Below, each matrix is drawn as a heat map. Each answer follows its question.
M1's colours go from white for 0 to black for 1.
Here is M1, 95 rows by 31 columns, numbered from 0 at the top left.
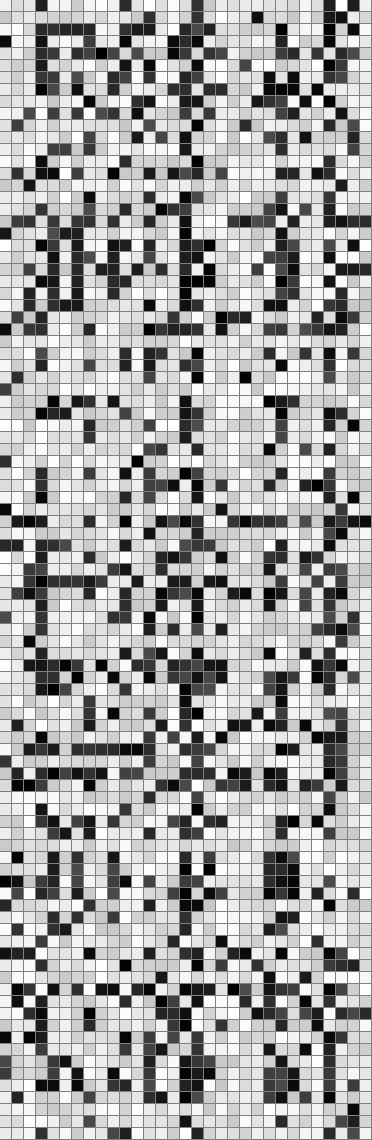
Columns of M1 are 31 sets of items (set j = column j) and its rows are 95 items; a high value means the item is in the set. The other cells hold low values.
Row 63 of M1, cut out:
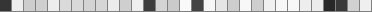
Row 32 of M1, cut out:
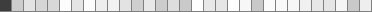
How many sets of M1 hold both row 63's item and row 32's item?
1
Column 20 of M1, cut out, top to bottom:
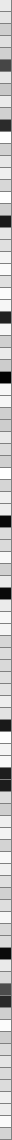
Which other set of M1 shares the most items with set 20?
1
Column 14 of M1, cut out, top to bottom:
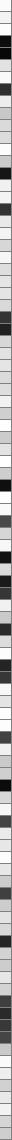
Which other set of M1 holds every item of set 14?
3
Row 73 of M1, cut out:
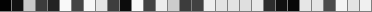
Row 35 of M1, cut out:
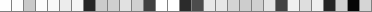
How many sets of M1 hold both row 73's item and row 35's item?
5
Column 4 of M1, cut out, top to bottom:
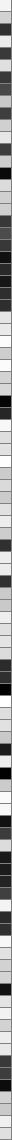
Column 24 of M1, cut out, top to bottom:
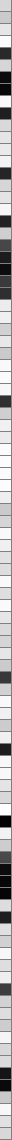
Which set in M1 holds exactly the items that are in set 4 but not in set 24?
5
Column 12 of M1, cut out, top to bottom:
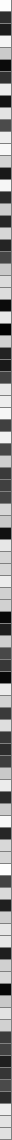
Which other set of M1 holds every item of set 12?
27
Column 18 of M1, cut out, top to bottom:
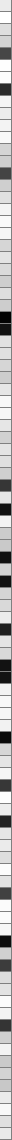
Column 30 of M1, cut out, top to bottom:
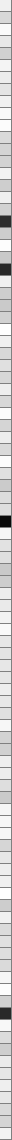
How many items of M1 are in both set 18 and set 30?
0
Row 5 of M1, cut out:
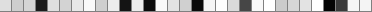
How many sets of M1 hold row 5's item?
7
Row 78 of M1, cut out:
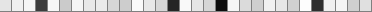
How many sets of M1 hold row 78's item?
4
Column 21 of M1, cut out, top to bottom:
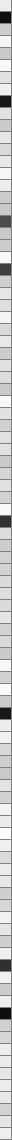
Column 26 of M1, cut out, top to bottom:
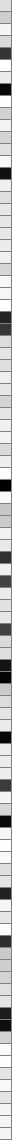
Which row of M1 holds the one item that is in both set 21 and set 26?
84
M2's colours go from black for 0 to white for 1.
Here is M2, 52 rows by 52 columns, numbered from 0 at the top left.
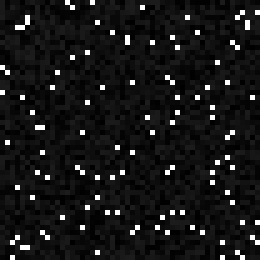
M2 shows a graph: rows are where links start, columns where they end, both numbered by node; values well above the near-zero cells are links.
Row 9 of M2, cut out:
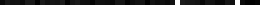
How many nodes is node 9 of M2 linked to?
2
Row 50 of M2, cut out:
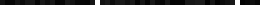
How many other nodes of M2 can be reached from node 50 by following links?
12
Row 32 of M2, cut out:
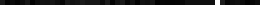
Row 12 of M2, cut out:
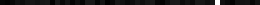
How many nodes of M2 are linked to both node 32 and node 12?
1
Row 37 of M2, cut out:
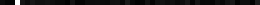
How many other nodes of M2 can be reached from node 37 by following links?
12
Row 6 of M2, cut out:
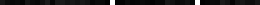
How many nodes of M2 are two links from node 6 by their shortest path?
2
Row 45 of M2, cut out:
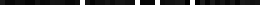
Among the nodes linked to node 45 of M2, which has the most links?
node 16
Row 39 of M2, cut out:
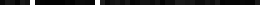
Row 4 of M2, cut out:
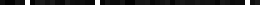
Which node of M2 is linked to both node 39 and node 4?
node 19
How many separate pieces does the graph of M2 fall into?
7
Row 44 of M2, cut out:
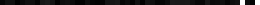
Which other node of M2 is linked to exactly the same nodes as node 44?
node 2
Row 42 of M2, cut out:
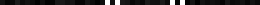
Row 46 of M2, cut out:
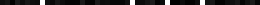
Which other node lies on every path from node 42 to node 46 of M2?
node 34
